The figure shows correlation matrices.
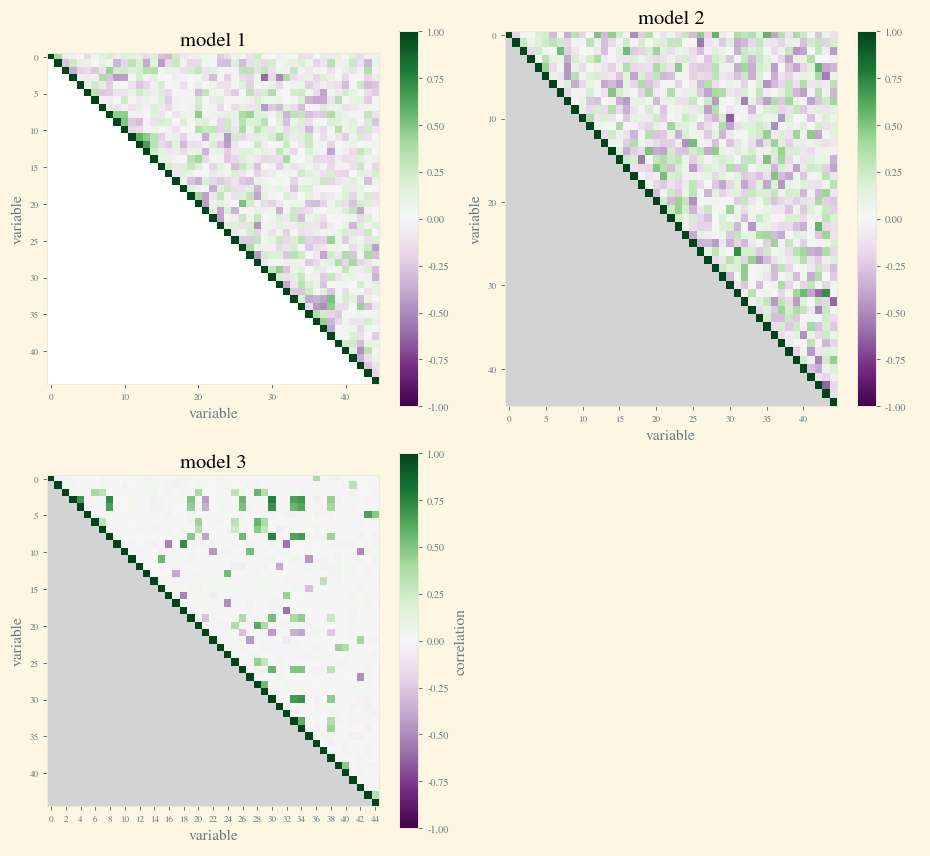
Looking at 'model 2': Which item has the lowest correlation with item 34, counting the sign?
27
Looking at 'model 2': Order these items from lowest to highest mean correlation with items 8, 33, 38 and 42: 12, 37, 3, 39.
3, 12, 39, 37
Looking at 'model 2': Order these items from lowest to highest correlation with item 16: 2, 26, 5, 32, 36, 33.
36, 26, 33, 5, 32, 2
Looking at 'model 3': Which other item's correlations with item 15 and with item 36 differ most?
11
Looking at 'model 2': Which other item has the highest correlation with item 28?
0
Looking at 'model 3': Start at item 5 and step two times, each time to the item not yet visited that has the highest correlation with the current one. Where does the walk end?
44
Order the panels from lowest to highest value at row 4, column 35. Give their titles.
model 1, model 3, model 2
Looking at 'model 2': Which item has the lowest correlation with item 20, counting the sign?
25
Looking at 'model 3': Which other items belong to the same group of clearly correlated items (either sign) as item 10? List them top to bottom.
22, 27, 42
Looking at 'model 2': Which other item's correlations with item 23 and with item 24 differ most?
42
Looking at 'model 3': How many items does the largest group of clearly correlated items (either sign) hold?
10
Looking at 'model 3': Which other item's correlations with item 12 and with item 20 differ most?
28
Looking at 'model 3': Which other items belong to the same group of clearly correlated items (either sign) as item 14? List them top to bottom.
37
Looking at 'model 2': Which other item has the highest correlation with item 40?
31
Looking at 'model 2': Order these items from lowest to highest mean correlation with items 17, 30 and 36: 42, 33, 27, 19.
33, 42, 19, 27
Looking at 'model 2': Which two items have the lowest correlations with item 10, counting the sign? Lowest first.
30, 37
